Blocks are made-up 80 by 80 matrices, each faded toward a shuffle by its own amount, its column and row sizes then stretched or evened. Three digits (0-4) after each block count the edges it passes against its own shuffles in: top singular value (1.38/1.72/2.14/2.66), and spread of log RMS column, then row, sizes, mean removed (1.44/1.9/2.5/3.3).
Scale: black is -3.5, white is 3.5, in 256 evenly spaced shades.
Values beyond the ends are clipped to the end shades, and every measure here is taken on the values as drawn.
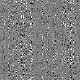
1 4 1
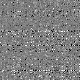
2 1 3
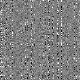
2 4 1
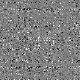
0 2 3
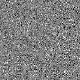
2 2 0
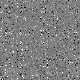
0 2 1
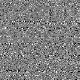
2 0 3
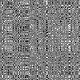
4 3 2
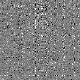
2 3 2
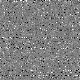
1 0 3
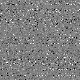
0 0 3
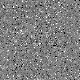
0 2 1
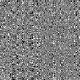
3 3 1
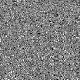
2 0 1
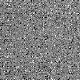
2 1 2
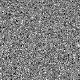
1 1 1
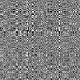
4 3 3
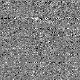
1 2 3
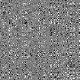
3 3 2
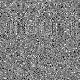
2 0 0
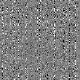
2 4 1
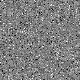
1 1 0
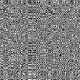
4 1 2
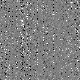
0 3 0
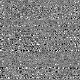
1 1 4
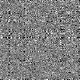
2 2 3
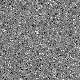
1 0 0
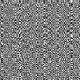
4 4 0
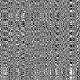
4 4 1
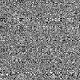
3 1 3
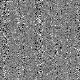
0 3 0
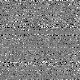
1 0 4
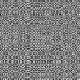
4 1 4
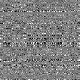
3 0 4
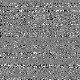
2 1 4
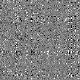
2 3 3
